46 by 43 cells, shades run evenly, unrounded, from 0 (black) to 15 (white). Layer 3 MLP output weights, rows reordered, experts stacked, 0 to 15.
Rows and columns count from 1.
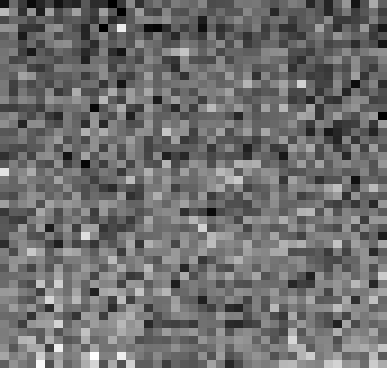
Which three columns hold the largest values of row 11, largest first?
34, 28, 32
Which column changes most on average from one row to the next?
14
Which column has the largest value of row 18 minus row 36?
20
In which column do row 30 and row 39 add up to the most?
31
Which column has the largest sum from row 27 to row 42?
10
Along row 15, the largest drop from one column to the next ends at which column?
43
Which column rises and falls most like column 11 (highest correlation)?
5
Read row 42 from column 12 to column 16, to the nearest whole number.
8 8 10 9 9
